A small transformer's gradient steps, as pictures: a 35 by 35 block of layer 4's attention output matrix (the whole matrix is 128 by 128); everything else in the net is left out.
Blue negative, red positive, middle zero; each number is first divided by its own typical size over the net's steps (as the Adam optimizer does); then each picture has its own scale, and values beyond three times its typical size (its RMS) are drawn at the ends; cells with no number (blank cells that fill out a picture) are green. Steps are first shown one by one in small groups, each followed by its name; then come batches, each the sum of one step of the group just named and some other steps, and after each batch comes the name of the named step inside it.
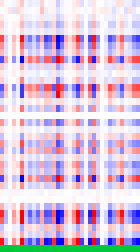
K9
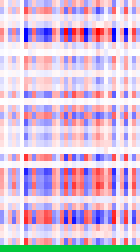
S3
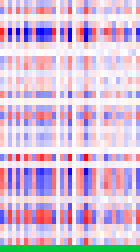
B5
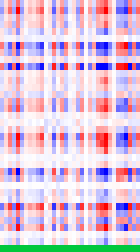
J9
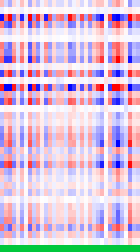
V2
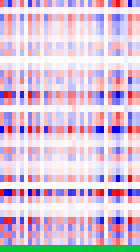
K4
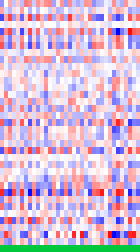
K4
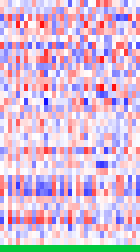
V2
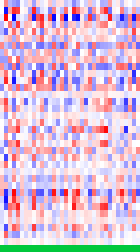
J9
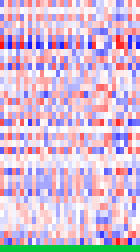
J9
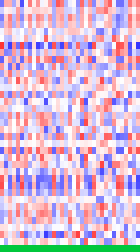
J9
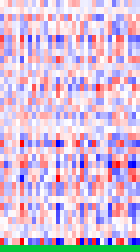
K9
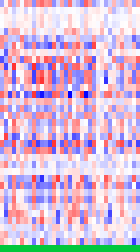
K9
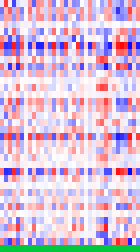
J9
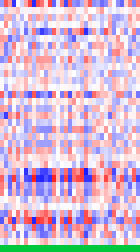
B5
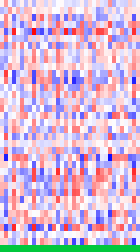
S3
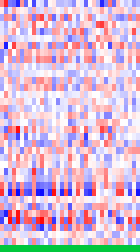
B5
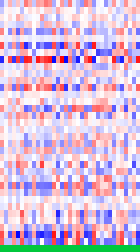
K9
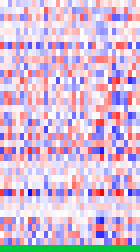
K4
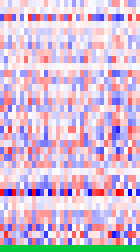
K4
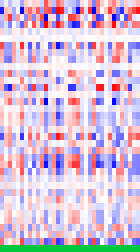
V2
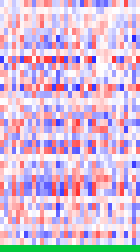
K9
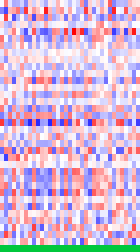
S3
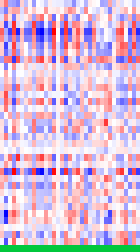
B5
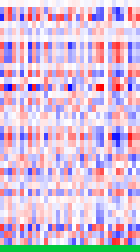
V2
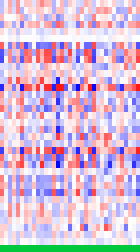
J9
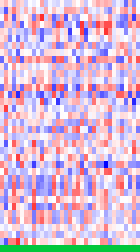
B5
